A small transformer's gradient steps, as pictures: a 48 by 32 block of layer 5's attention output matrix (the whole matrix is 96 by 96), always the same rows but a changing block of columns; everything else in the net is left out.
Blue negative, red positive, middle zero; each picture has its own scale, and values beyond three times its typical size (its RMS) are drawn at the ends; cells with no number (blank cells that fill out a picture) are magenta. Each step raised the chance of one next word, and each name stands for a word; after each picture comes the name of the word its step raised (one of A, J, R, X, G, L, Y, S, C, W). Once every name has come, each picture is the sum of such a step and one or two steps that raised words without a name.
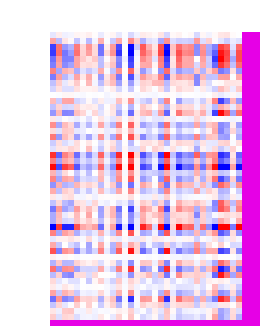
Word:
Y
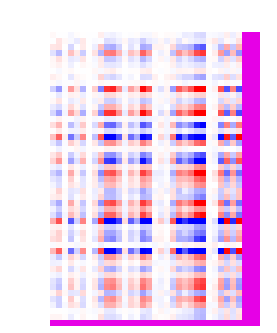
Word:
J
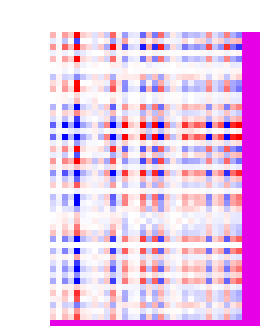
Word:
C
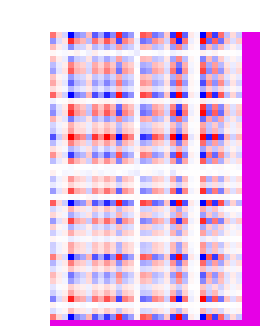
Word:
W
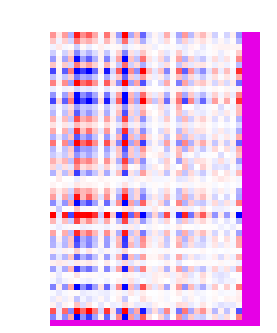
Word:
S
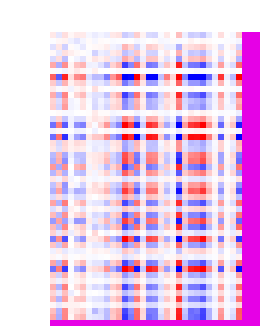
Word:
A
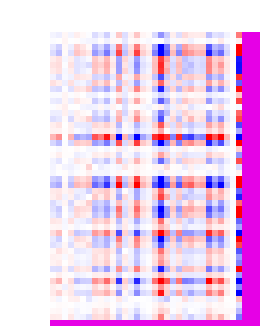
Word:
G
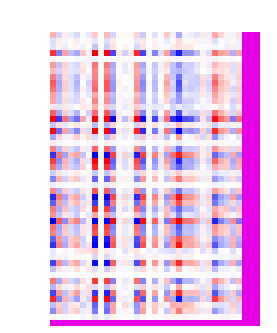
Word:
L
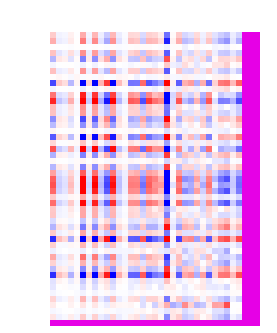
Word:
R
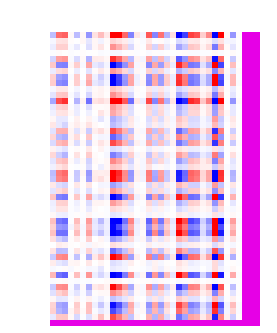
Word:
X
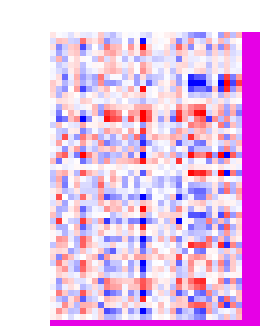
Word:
L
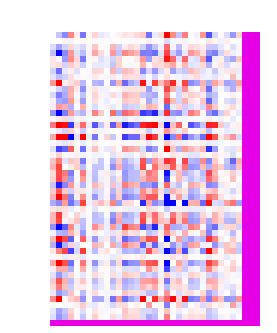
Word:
C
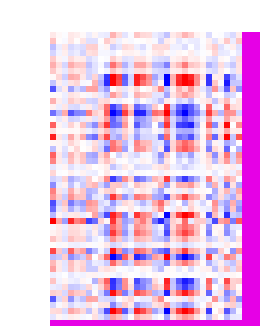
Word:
J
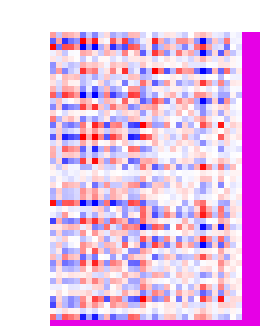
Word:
W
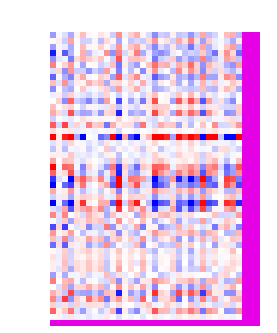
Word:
G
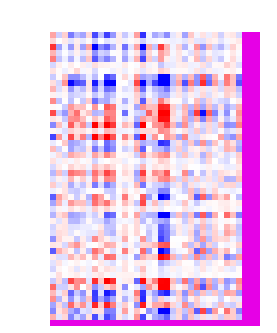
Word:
C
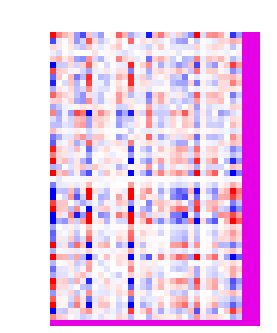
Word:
X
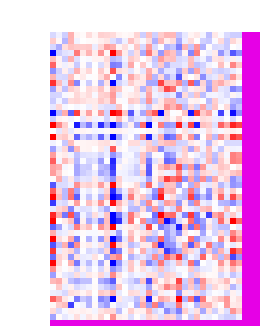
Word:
J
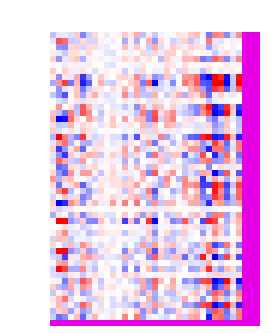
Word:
W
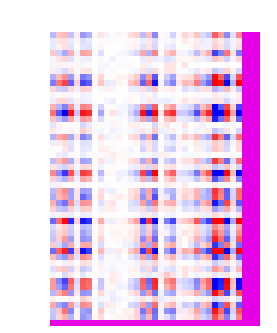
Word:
J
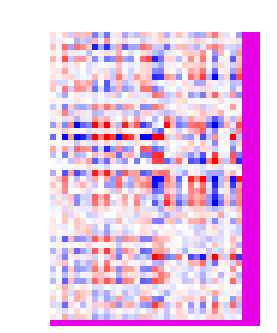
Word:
C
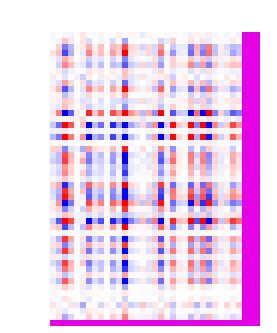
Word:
J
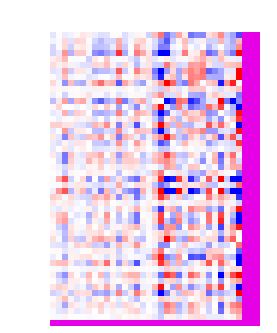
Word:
R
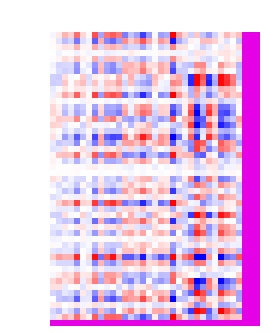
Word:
W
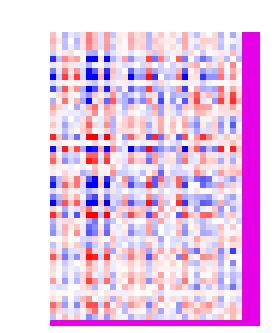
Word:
S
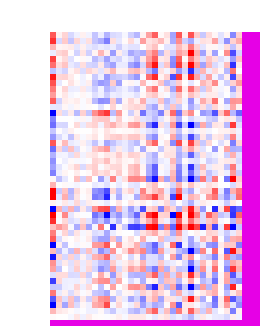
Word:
Y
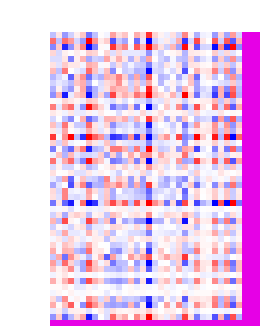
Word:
W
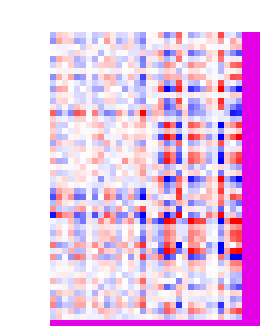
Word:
J
